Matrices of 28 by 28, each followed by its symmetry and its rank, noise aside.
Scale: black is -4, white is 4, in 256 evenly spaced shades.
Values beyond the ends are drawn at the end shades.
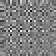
antisymmetric, rank two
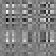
no symmetry, rank one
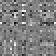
no symmetry, rank three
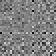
symmetric, rank three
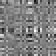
antisymmetric, rank two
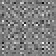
symmetric, rank two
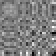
symmetric, rank two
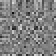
no symmetry, rank three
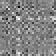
symmetric, rank three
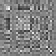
symmetric, rank three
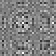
symmetric, rank three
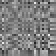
no symmetry, rank two
